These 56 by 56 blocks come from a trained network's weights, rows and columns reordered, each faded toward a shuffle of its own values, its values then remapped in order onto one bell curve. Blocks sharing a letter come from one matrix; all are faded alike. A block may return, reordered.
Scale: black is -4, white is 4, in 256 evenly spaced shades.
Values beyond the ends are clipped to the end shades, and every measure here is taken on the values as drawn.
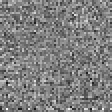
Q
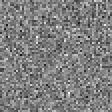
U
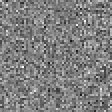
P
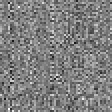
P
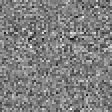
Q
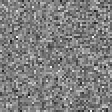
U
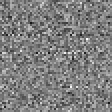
Q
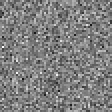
U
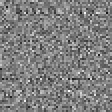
Q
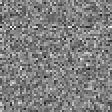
Q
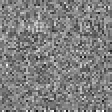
Q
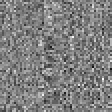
P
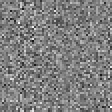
P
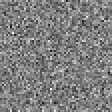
U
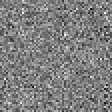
P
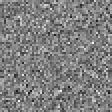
Q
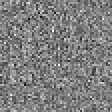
U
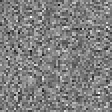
P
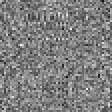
P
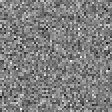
U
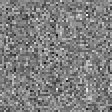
U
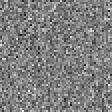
U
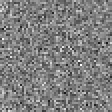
U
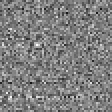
Q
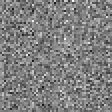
U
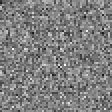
U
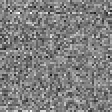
Q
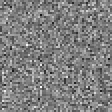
U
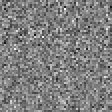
U
